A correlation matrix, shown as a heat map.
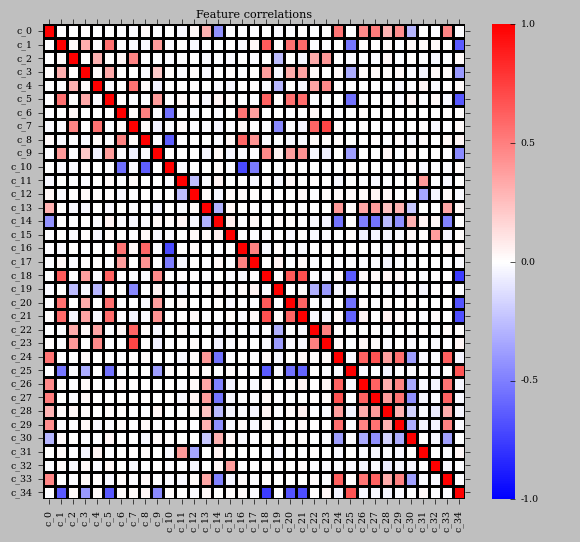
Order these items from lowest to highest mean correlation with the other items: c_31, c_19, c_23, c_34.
c_34, c_19, c_31, c_23
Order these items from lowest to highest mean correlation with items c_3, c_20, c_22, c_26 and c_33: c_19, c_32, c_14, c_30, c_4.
c_14, c_30, c_19, c_32, c_4
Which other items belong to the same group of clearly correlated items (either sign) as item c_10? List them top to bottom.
c_6, c_8, c_16, c_17
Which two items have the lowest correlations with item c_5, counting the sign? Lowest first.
c_34, c_25
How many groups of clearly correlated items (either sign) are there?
6
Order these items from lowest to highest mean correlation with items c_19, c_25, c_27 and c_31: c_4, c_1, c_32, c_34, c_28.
c_1, c_4, c_32, c_28, c_34
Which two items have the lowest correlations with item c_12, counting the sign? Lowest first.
c_31, c_11
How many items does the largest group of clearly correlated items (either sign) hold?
10
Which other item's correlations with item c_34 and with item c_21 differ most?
c_18
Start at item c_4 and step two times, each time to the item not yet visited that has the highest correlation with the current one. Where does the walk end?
c_23
